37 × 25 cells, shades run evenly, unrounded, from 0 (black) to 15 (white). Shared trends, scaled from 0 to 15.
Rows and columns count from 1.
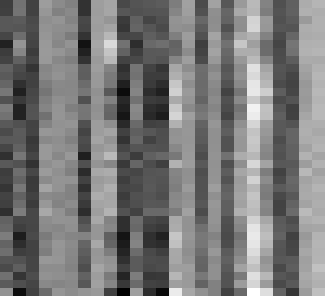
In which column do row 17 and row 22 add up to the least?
7
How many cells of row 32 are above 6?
16
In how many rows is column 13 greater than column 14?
1
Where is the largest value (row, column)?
37, 20
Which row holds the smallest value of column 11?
6
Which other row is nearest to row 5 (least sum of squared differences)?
8
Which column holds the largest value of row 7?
9
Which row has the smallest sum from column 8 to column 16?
12
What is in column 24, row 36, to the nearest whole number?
10
